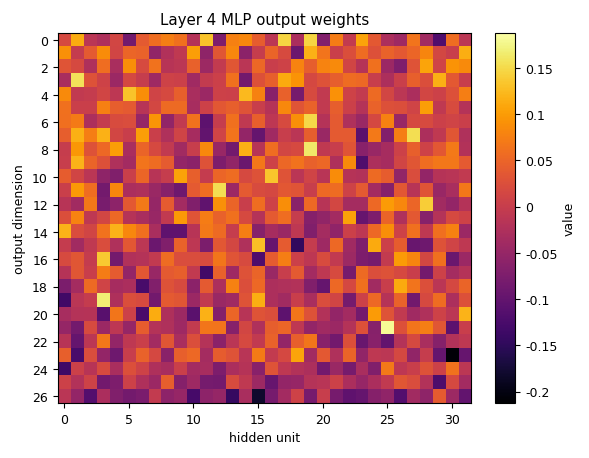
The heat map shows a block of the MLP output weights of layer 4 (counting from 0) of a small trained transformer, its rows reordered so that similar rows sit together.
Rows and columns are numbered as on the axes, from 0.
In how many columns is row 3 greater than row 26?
29
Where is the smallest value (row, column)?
23, 30
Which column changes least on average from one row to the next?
2
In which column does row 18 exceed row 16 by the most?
15
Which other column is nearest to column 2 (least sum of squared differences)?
26
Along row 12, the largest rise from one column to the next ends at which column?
12
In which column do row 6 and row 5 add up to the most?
19
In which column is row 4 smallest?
18
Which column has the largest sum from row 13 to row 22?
3
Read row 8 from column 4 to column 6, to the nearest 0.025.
0.1 -0.025 0.05
